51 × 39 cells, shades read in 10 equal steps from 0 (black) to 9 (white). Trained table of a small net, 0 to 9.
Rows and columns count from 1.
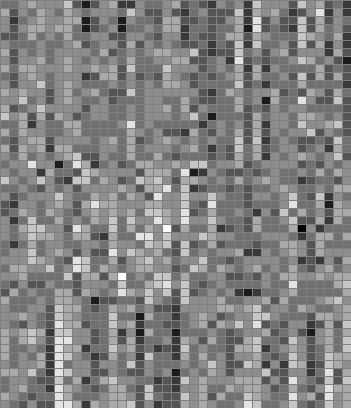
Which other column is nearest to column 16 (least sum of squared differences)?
6
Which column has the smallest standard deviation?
31
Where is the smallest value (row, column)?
29, 34
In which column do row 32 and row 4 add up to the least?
28
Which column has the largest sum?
7
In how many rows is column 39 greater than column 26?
24
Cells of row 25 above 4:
25
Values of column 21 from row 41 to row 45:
4 4 6 7 6
